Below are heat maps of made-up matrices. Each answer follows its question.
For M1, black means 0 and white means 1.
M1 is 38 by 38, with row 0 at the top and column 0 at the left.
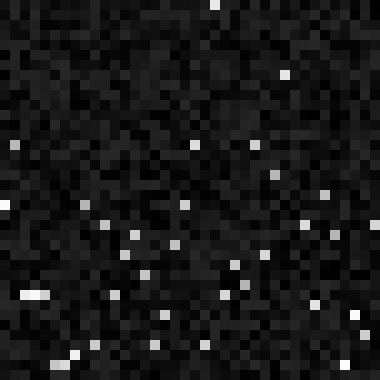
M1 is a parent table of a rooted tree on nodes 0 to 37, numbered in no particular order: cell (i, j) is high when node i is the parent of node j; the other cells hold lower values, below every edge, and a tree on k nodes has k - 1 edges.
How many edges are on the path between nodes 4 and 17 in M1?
9
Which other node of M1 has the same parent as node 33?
13
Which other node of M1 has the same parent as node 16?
35
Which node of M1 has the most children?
29
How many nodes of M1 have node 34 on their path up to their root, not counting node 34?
7
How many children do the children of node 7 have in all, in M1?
1
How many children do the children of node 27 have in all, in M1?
3
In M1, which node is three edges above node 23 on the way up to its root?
14
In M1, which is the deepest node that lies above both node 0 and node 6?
36
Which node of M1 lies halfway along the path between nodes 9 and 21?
20
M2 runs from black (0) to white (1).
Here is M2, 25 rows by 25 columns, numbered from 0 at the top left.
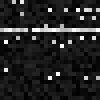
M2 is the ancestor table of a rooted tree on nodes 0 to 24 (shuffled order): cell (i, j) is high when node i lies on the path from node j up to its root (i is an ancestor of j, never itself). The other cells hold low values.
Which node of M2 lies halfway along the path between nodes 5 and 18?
0
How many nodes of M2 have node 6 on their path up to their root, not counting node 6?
2
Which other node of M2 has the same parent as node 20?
23
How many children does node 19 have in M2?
3
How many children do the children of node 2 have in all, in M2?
3
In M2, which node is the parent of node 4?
9
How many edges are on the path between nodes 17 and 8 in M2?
4
